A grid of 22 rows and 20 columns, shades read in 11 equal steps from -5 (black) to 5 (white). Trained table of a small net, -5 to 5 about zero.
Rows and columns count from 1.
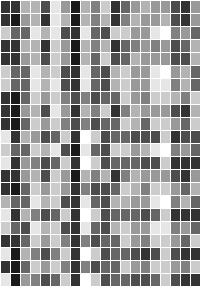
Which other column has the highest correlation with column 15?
6
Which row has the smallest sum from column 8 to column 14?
4
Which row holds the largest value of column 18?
8
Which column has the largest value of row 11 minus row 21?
1
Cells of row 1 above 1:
6
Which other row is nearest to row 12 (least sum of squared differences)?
3
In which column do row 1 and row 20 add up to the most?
9
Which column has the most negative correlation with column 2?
7
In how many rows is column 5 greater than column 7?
10
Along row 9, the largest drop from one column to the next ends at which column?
12
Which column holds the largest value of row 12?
17
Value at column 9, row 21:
0
